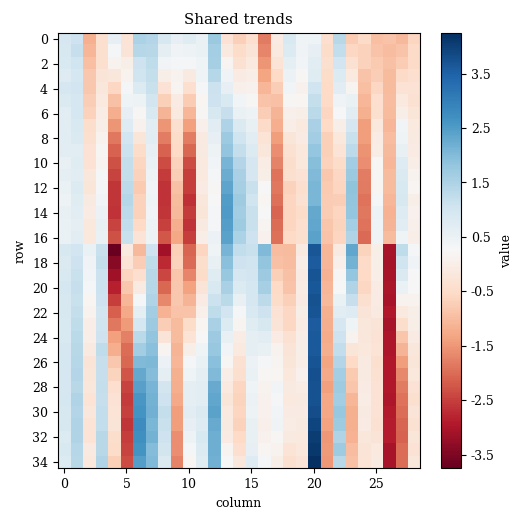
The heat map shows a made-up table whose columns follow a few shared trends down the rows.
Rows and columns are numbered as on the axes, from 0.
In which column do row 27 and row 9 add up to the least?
26
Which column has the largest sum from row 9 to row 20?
20
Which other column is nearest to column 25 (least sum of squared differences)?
28
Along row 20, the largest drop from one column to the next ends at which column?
21
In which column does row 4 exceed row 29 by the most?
5
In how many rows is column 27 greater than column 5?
18
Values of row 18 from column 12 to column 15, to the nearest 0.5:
0.5 2 1 1
